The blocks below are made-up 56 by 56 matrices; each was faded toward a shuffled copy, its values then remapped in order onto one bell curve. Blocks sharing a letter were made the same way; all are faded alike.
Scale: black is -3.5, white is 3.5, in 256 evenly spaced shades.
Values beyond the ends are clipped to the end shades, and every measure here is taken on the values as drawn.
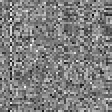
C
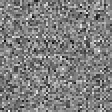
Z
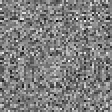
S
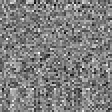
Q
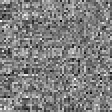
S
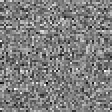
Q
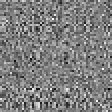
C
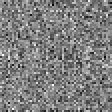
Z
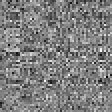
C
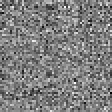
Z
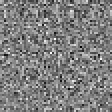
S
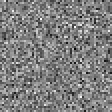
Z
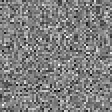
S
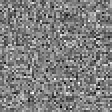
Z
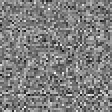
S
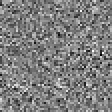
Q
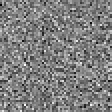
Z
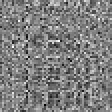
C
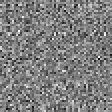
S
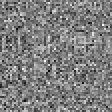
Z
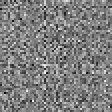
C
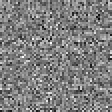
S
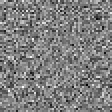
S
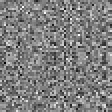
C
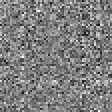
S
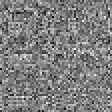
S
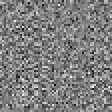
C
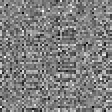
C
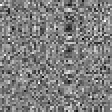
C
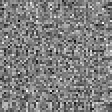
S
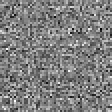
Q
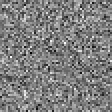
Z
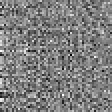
C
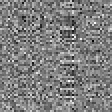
C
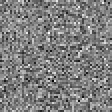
Z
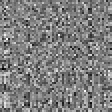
C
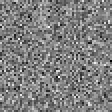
Z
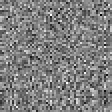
C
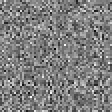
C
